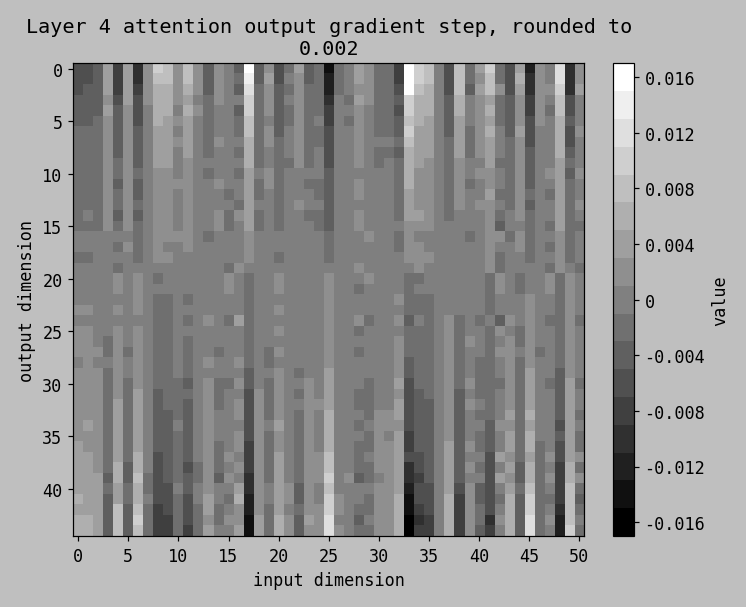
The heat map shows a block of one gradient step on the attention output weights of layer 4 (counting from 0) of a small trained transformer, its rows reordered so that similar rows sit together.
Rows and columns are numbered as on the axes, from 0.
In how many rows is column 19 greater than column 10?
5
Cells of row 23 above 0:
8
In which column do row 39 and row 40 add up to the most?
25
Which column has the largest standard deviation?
33
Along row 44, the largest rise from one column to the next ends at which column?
49
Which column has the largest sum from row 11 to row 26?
48
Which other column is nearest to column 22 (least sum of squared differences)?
40
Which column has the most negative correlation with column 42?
28
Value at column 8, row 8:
0.004
